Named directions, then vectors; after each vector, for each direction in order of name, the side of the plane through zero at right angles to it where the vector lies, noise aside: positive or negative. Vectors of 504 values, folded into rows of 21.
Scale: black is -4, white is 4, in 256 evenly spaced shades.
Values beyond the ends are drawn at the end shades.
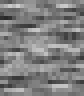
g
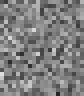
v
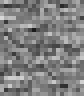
negative, negative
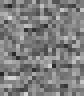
negative, negative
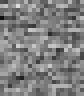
positive, positive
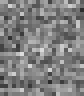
positive, negative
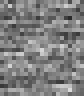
positive, negative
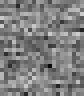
negative, positive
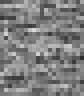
positive, positive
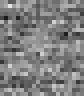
positive, negative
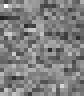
positive, positive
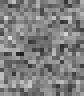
negative, positive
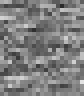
negative, negative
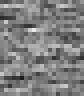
positive, positive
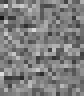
positive, positive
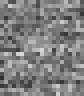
positive, negative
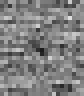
negative, positive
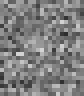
positive, negative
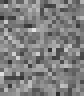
positive, positive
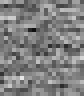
negative, negative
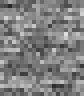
negative, positive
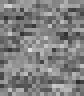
positive, negative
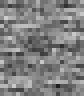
negative, positive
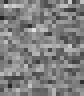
positive, positive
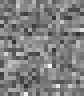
positive, negative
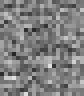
negative, negative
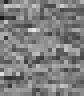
positive, positive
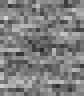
negative, positive
